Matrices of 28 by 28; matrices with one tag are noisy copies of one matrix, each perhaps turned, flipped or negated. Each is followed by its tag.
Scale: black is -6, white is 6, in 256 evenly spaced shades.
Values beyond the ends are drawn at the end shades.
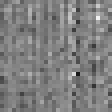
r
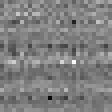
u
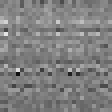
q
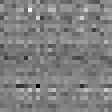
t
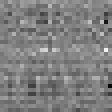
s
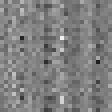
u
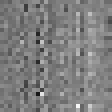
q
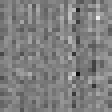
r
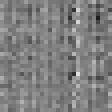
r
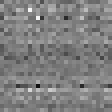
t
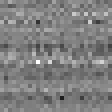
u
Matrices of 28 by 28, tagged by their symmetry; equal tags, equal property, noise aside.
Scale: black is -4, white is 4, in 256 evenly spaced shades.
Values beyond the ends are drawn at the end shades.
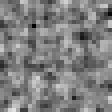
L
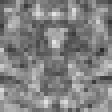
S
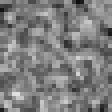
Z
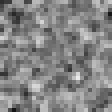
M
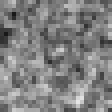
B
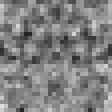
S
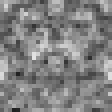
S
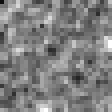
M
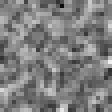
M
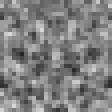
S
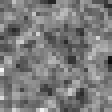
Z
